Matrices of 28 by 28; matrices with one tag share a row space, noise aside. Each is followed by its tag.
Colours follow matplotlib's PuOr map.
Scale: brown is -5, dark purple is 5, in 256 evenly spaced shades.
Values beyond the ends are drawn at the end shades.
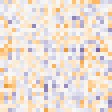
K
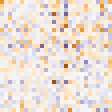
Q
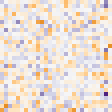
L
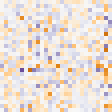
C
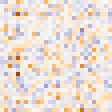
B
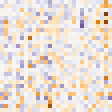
C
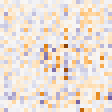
Q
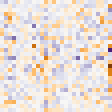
K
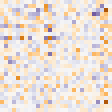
L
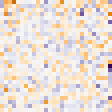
K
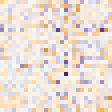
Q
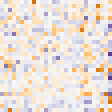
K
